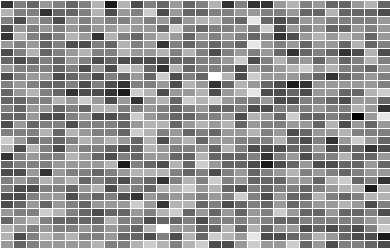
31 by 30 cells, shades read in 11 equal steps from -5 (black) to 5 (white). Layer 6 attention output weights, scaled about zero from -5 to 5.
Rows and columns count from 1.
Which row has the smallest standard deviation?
28
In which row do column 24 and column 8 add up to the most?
9
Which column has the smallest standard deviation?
3
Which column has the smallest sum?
21
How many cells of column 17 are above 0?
11
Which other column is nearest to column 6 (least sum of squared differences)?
7
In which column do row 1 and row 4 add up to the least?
1
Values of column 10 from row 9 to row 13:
3 -1 -3 -4 1
